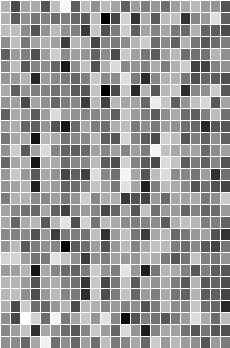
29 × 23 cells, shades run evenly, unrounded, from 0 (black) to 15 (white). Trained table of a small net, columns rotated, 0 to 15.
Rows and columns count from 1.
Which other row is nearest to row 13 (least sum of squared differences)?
29
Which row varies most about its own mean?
27
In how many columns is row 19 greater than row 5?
13
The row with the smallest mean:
11
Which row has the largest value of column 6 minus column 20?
10
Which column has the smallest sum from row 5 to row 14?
4
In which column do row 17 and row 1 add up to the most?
9
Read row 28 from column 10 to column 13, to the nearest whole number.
12 9 6 13
